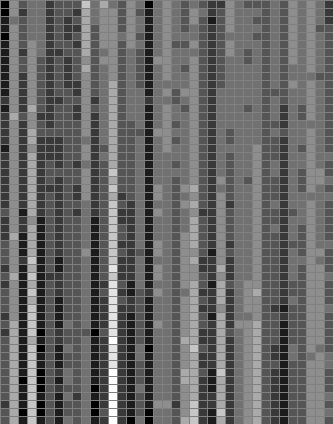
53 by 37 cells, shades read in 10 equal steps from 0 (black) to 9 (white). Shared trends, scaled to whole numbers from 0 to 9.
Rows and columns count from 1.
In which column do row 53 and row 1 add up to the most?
13
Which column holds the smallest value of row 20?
17
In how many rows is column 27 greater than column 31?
34
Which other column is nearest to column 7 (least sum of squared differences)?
32
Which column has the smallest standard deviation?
30
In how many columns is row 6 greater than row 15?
9
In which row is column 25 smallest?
1
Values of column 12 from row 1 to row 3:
6 5 5
